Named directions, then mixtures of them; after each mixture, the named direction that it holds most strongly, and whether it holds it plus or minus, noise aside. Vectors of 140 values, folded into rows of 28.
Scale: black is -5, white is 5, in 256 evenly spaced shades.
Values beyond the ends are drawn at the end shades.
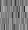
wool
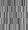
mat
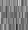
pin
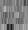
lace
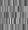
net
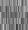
pin, plus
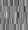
net, minus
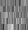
lace, minus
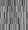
mat, plus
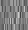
net, plus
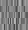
net, minus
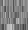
lace, minus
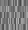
net, plus
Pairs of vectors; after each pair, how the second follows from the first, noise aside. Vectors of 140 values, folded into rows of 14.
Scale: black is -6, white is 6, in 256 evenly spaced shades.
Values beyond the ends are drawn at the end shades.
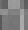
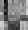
reversed, negated, scaled up.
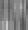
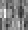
wrapped around, scaled up.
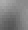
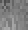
negated, partly zeroed.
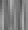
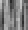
negated, scaled up.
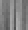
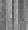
reversed.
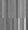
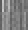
reversed.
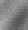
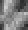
wrapped around, scaled up.
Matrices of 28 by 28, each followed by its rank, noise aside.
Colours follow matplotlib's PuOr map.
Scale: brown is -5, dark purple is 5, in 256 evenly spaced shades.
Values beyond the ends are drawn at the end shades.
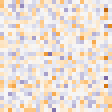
seven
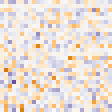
seven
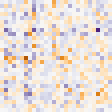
five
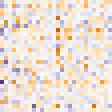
five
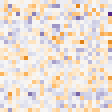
six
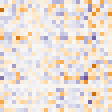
four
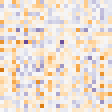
five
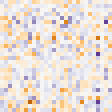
five
